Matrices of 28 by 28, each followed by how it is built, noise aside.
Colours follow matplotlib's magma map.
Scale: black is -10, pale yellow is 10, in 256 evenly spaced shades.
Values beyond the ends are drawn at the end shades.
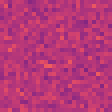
noise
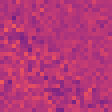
lower triangular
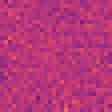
noise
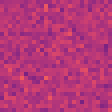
noise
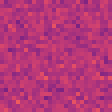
repeating columns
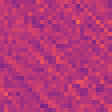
Toeplitz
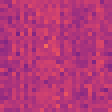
blocks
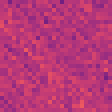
Toeplitz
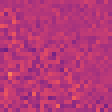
lower triangular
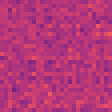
blocks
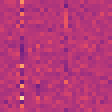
uneven columns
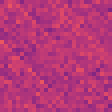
Toeplitz
